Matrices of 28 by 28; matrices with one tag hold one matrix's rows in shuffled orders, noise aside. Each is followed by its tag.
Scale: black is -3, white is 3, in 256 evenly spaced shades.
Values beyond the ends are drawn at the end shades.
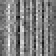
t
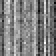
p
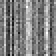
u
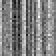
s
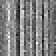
t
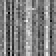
u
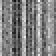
s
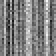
u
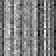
p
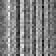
t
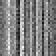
t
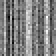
u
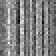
t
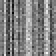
u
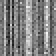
u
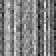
p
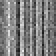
t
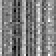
s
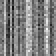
u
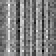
t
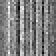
t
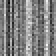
u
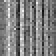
t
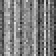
p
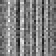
t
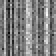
u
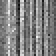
t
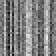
u
